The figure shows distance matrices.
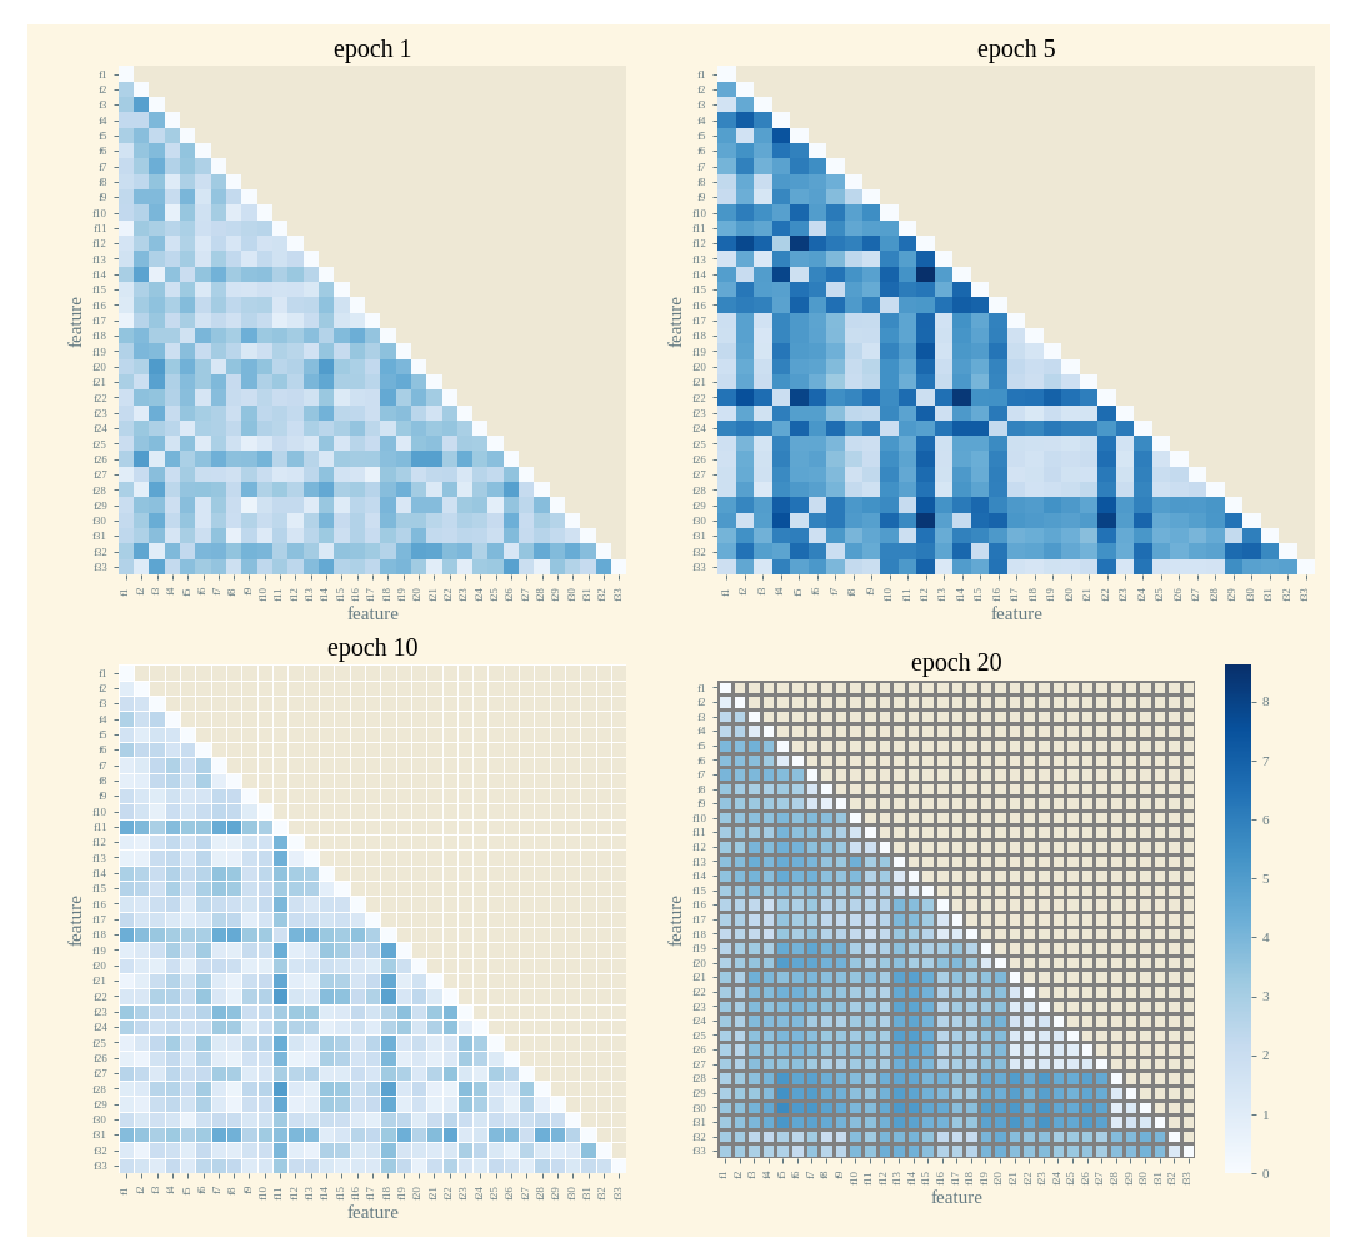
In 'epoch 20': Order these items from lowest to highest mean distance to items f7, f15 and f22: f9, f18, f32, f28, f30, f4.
f9, f18, f32, f4, f28, f30
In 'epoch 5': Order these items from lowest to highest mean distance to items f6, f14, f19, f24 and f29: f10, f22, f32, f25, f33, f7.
f25, f33, f10, f7, f32, f22
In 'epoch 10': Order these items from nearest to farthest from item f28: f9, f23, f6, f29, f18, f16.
f29, f16, f9, f6, f23, f18
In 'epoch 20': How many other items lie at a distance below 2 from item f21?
6
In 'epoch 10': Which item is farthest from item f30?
f11
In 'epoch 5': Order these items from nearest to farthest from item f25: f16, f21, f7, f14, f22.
f21, f7, f14, f16, f22
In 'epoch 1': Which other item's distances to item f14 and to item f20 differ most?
f3
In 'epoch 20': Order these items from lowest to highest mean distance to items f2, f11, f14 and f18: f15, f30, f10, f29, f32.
f15, f10, f32, f29, f30
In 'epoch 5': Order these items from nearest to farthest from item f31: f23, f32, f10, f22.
f23, f10, f32, f22
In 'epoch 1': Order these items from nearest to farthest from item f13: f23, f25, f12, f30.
f25, f12, f30, f23
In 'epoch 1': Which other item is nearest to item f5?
f24
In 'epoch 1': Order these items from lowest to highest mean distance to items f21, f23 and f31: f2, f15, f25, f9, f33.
f33, f2, f15, f25, f9
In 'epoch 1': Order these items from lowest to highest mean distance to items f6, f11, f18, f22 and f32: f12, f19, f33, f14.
f12, f14, f19, f33
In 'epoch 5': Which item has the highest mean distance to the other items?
f12
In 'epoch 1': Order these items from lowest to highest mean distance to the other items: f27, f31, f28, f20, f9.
f27, f31, f9, f28, f20
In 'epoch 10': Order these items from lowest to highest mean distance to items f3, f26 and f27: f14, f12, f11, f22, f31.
f12, f14, f22, f31, f11
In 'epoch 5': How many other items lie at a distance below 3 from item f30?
3
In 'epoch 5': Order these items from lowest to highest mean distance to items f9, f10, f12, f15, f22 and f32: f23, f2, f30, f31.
f23, f31, f2, f30
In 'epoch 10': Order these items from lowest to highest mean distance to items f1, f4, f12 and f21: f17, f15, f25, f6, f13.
f13, f25, f17, f6, f15
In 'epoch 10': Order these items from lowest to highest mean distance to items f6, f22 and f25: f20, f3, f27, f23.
f20, f3, f27, f23
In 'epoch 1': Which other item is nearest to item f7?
f20
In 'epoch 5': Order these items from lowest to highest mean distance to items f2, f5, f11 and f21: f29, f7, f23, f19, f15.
f23, f19, f29, f7, f15
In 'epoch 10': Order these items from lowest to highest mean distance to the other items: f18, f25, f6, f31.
f25, f6, f31, f18
